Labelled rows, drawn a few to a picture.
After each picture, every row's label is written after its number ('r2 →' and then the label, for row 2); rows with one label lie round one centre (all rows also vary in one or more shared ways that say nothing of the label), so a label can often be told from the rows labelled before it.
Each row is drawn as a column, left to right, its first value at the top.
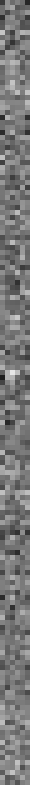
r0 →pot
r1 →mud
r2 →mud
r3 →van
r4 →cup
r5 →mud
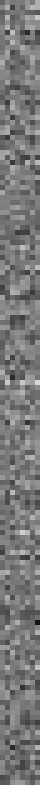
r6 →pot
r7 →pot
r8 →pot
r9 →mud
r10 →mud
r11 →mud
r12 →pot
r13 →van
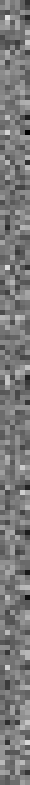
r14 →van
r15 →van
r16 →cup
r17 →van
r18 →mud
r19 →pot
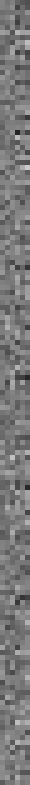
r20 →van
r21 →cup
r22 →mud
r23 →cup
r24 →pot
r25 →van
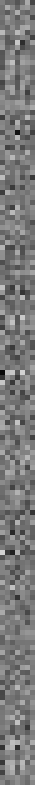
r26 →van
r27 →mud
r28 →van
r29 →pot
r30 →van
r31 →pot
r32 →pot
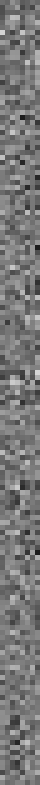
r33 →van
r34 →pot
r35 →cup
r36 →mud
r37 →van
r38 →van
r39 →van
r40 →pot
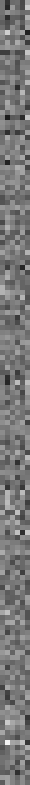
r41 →cup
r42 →cup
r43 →mud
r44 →pot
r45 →van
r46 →mud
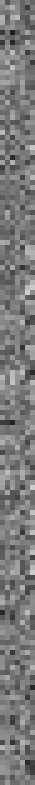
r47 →mud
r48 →mud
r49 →mud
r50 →cup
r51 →mud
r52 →cup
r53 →cup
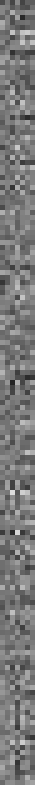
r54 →pot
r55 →mud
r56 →cup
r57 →cup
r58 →pot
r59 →van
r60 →pot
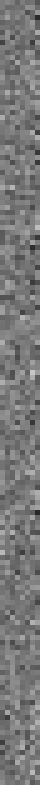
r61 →mud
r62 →cup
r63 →pot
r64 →mud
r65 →cup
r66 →pot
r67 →mud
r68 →mud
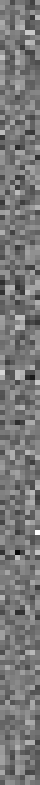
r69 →pot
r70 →van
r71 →mud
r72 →pot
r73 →pot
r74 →cup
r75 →pot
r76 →mud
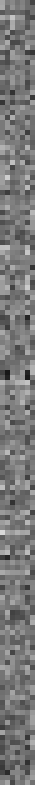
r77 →cup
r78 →van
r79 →pot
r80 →mud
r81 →mud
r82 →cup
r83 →pot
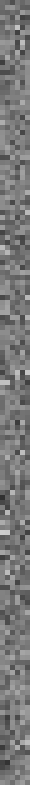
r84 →mud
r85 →pot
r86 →pot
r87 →mud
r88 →pot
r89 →cup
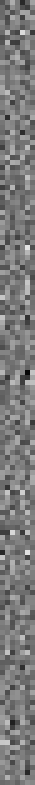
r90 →cup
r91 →van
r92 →cup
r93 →mud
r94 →cup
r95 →cup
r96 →mud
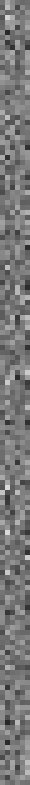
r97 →mud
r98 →mud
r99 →van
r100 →mud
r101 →cup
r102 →pot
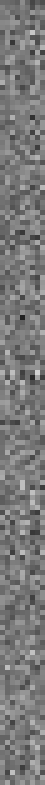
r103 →mud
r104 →pot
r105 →cup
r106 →mud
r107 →mud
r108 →pot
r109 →van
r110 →mud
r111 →cup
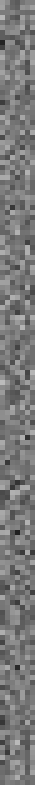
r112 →cup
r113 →cup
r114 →van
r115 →cup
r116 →pot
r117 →pot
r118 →van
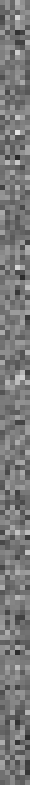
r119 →van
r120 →pot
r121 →mud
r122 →van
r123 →mud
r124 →pot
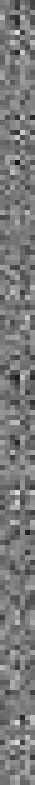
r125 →van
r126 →van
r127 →pot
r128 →cup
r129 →mud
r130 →van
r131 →van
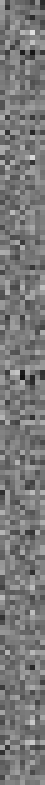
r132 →cup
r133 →cup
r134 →cup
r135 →mud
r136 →van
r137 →pot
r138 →pot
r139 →pot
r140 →cup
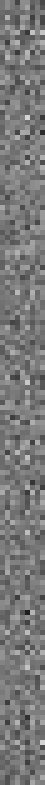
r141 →mud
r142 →cup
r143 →pot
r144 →pot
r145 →van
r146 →pot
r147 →cup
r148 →pot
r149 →pot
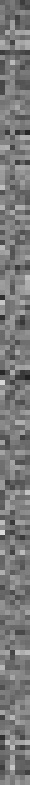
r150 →pot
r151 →cup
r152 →van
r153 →pot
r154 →pot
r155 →cup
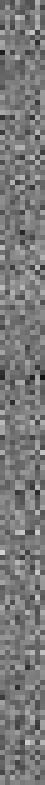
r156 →van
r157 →van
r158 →cup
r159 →cup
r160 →mud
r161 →cup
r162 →van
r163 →cup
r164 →van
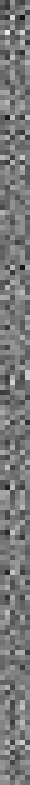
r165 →van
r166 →van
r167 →cup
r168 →cup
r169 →pot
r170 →mud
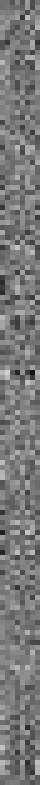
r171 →van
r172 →mud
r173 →mud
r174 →van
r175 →mud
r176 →pot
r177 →pot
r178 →van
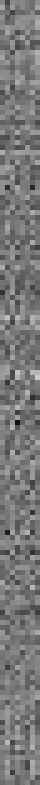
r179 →pot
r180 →cup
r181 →pot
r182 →mud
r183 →pot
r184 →pot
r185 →van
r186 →pot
